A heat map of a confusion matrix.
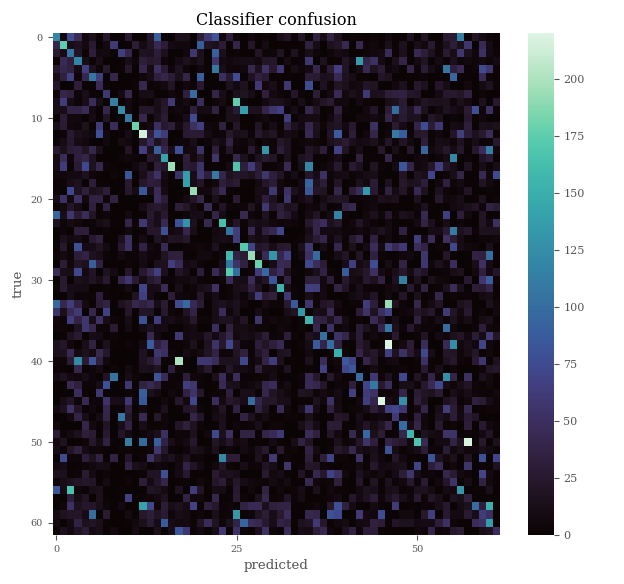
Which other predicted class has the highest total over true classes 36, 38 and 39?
46
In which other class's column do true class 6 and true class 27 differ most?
24
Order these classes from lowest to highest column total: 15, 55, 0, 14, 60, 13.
0, 13, 60, 55, 15, 14
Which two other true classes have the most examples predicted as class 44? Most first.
43, 28
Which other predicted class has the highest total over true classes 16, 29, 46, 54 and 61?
25
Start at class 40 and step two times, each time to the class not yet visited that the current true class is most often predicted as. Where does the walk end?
18
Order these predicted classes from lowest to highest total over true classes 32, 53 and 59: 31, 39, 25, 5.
31, 39, 5, 25
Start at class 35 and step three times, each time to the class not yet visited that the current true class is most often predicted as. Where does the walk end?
9
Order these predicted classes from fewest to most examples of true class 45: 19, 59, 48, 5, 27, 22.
5, 59, 22, 19, 27, 48
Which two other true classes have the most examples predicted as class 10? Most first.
50, 17
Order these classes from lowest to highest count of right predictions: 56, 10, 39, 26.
10, 56, 39, 26
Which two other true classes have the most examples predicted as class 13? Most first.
38, 58
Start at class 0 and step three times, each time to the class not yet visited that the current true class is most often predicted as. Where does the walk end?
22
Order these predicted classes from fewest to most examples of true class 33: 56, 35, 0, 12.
56, 12, 35, 0
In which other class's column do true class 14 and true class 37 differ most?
29
